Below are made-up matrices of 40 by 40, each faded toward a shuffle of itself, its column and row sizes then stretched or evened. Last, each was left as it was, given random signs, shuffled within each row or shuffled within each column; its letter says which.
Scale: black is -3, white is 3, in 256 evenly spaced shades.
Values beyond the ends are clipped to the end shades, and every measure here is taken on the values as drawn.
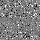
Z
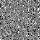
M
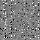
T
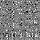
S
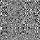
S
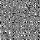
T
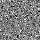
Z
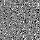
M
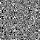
T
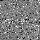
Z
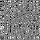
S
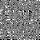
S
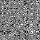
T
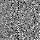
M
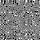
S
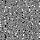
M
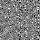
M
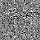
S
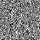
M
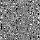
M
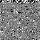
T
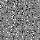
M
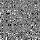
T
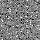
M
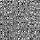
S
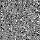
M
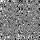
S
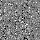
M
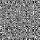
S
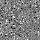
M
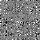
T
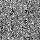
M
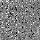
M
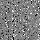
M
